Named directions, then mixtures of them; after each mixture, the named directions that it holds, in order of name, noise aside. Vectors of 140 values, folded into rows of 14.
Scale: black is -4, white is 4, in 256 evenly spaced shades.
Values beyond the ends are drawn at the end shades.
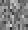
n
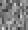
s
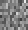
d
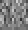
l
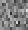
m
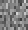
d.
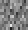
d, n.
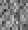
m, n, s.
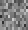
d, m, s.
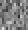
s.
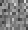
d, n, s.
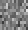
d, m.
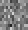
n.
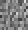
d.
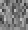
l.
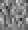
l.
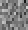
d, s.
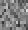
d, m, n.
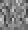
l.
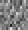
d, n.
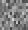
l, m, s.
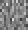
d, l.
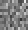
d.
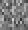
l, m.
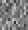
l, m, s.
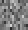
n.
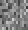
d, m, s.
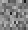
d, l, m.
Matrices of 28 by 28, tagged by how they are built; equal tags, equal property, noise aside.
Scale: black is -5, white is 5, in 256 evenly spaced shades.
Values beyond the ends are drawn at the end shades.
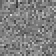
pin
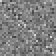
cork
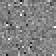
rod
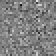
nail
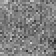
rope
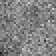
rope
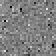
rod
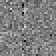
nail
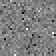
rod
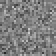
pin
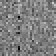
nail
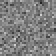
pin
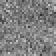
rope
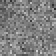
rope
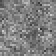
rope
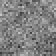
rope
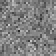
rope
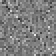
cork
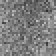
rope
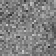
rope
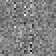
nail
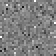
rod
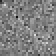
cork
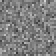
pin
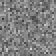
pin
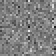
nail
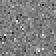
rod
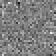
nail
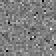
rod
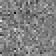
nail
